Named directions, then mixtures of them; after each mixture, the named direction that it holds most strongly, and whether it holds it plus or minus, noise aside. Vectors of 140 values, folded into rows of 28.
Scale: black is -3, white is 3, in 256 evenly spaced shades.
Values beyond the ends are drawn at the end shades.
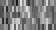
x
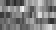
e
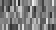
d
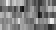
e, minus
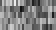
e, minus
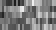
e, plus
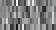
x, minus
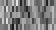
x, minus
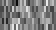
x, plus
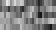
e, minus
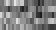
e, minus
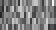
d, plus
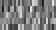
d, plus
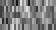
x, plus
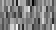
d, minus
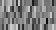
d, minus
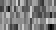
d, plus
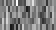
x, minus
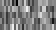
x, plus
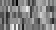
x, plus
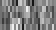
x, plus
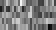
e, minus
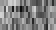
x, minus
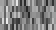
x, minus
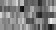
e, minus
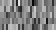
d, minus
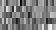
x, minus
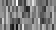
x, minus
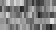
e, minus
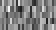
d, minus
